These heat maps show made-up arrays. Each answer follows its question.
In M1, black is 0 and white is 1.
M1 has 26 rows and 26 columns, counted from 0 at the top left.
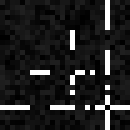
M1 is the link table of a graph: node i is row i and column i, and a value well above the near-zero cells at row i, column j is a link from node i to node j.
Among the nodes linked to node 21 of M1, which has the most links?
node 14
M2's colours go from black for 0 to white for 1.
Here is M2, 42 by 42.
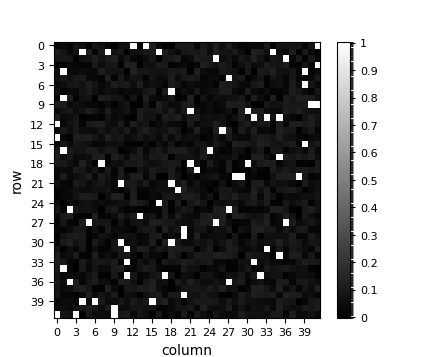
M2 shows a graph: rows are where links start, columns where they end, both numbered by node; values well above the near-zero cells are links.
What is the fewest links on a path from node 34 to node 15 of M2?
4
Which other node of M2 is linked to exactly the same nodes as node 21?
node 30
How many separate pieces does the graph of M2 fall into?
10
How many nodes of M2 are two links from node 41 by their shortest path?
3
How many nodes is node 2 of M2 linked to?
2
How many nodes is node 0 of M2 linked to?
3
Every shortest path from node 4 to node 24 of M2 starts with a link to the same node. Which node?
node 1
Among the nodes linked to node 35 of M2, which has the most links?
node 11
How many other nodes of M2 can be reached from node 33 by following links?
5
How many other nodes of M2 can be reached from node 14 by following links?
6
